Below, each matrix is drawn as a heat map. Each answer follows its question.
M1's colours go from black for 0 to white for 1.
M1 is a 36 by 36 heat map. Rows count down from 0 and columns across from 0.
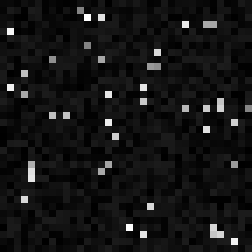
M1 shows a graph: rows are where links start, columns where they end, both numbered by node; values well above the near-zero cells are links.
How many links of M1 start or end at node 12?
4
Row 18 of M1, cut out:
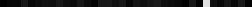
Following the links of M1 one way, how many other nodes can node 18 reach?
2
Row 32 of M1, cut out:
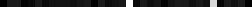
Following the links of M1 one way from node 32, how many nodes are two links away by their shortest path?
1
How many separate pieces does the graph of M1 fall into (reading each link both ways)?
4
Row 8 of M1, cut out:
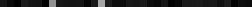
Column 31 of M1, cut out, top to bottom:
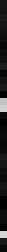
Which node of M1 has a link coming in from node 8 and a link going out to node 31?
node 14
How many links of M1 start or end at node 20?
3
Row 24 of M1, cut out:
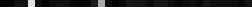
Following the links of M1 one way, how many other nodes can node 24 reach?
6
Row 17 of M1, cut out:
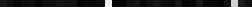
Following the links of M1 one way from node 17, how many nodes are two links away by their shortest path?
6
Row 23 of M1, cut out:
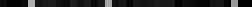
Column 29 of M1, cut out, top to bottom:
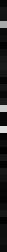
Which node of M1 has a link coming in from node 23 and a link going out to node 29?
node 15
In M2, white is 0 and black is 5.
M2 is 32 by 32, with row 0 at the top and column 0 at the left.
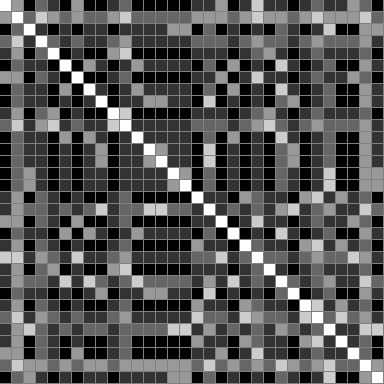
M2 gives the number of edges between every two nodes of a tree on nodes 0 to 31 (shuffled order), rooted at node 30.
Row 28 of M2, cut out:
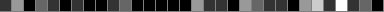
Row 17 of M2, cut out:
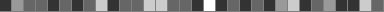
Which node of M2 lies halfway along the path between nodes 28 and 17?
1
